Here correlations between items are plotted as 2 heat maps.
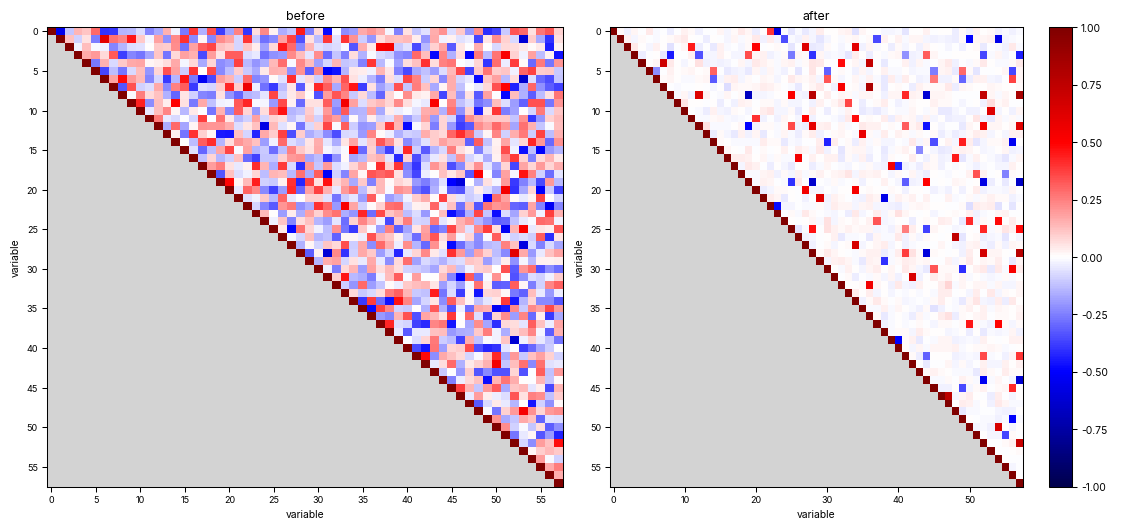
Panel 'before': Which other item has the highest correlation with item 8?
6
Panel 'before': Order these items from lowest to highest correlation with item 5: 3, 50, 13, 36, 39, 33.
39, 33, 36, 50, 3, 13
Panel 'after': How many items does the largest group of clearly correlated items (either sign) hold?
10
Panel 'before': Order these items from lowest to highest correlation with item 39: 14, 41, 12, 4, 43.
4, 41, 14, 12, 43
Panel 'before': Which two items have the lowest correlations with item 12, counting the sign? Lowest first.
24, 40
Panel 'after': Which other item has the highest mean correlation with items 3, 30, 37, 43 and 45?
56
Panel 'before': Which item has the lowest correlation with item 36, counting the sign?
35
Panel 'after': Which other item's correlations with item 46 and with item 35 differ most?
47
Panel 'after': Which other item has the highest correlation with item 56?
30
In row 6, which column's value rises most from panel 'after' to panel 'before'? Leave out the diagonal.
1
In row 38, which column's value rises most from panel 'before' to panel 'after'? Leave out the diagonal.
34
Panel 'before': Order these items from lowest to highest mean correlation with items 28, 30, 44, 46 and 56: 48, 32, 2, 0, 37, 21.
2, 32, 37, 21, 48, 0
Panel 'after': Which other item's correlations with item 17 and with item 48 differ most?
26
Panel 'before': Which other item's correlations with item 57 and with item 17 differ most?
52
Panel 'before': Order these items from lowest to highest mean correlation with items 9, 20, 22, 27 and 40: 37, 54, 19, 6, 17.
17, 54, 37, 19, 6
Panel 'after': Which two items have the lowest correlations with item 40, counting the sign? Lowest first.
39, 17
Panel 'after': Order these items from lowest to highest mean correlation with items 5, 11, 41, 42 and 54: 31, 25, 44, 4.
44, 4, 25, 31
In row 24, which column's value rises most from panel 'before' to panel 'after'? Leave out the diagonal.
50
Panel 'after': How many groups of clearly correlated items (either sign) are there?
16
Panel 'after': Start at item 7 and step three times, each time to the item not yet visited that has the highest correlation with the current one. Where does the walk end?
32
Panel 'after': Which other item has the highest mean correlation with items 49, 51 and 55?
14
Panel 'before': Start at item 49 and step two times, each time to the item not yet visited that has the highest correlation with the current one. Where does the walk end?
53
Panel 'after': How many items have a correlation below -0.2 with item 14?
4
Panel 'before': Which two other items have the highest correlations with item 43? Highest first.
9, 33
